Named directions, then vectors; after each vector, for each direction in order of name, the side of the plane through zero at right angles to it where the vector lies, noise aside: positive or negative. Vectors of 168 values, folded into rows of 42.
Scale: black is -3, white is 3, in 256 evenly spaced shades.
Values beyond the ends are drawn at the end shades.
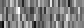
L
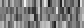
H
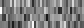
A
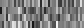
negative, positive, positive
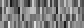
negative, negative, negative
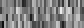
negative, negative, positive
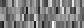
positive, negative, positive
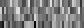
positive, negative, positive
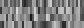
negative, negative, positive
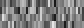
negative, negative, negative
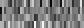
negative, positive, negative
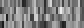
negative, negative, positive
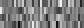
positive, negative, negative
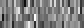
positive, negative, positive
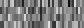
negative, positive, positive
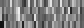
positive, negative, positive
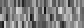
negative, negative, positive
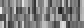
positive, positive, negative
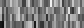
positive, negative, positive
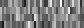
positive, negative, positive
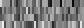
negative, positive, negative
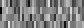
negative, negative, negative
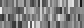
positive, negative, negative
